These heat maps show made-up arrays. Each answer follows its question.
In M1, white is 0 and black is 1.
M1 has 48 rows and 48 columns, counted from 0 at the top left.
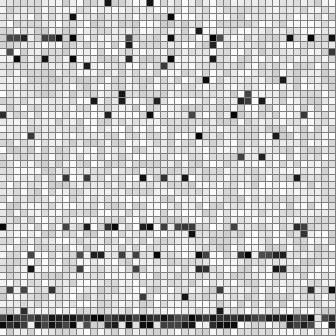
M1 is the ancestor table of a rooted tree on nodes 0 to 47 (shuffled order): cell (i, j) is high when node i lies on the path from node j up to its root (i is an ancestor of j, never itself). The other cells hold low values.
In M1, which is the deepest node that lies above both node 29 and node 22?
36
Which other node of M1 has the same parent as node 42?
9
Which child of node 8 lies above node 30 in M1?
6
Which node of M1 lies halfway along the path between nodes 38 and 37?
14
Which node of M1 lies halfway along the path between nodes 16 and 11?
45
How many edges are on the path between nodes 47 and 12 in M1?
8
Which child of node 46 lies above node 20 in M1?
32
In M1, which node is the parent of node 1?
7
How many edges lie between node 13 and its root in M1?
3
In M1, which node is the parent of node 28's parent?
19
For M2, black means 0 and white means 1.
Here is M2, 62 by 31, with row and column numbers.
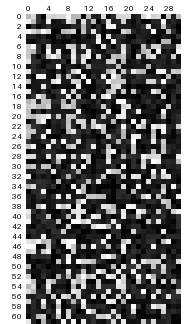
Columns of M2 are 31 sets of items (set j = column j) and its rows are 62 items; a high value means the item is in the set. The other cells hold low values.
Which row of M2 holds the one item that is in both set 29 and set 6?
8
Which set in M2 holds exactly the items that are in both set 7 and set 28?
20
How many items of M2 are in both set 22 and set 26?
3
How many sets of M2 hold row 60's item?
8
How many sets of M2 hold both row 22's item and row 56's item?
4
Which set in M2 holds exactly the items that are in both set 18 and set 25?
5
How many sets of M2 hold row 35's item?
5
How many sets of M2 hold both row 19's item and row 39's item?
5
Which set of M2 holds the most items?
0
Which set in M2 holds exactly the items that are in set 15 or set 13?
8
